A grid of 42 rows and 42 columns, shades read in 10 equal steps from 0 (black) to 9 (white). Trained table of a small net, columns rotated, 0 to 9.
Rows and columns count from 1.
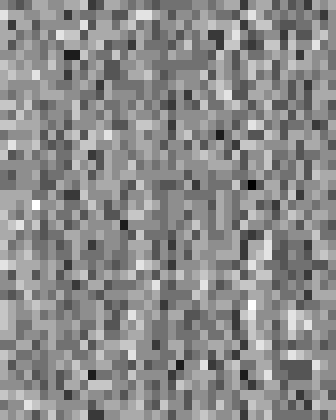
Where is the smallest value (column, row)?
32, 19
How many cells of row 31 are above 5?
14
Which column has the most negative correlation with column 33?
24
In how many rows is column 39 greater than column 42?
11
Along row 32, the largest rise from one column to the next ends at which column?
31
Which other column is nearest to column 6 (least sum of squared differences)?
42
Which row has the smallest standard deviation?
12
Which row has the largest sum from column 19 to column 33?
28
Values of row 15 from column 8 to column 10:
4 3 5
